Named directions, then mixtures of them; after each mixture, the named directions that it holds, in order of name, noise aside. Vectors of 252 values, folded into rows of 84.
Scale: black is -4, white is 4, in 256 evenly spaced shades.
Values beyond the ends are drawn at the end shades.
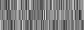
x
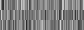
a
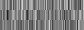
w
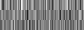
a, w, x.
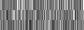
a, w, x.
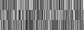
a, w, x.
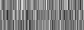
a, w.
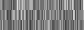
a, w, x.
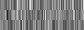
w, x.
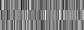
a, x.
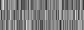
a.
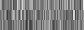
a, w, x.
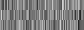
a, w, x.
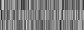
a.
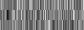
w, x.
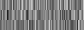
w.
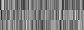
a.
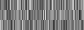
x.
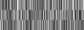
a, x.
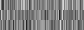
a.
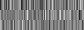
a, w, x.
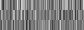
a, w.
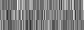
a, w, x.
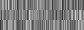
a, w, x.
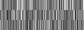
a, w, x.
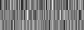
a, w, x.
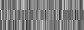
a.
